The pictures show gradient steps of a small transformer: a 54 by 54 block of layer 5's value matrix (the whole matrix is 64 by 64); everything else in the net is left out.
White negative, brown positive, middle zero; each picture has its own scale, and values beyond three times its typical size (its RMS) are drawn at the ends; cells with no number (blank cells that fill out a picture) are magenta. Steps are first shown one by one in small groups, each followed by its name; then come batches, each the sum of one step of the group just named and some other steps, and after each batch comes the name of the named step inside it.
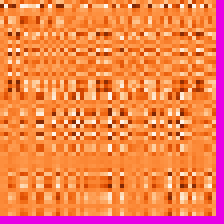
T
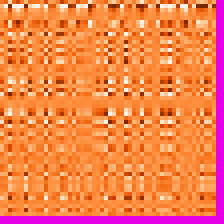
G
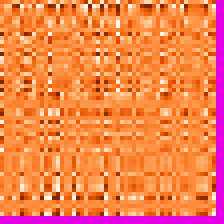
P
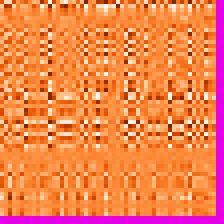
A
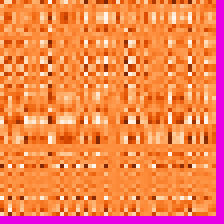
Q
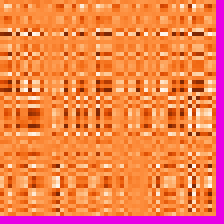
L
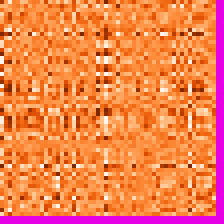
L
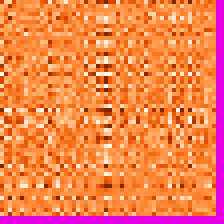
Q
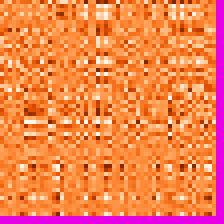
A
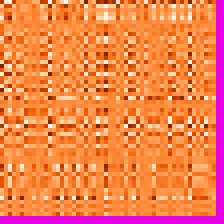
A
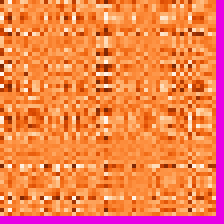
L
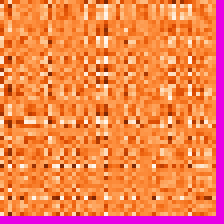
Q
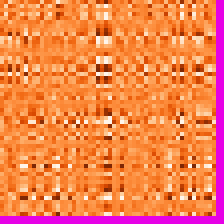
T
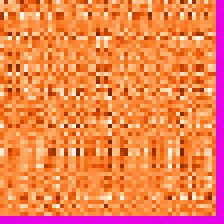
L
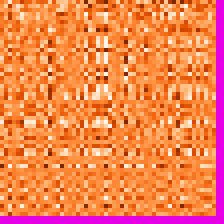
Q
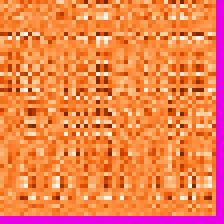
L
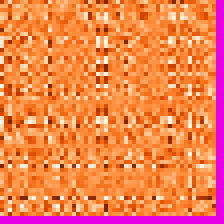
Q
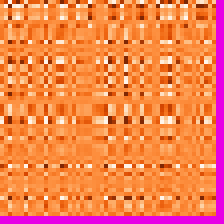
G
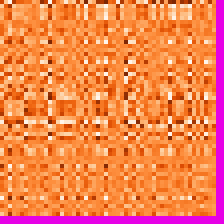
A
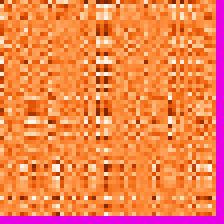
A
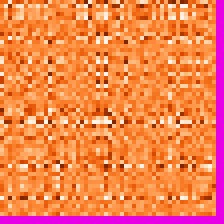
G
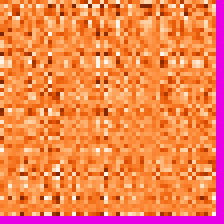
P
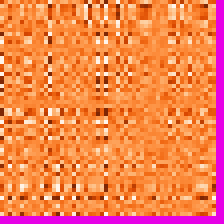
P
